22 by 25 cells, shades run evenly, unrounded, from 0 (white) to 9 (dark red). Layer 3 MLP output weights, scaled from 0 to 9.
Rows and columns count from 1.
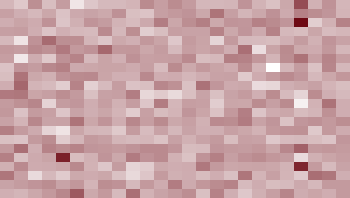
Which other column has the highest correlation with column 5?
10
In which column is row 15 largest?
1
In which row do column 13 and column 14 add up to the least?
11
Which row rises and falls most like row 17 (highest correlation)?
9
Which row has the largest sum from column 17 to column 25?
3
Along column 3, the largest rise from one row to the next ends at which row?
21
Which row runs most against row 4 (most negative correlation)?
5
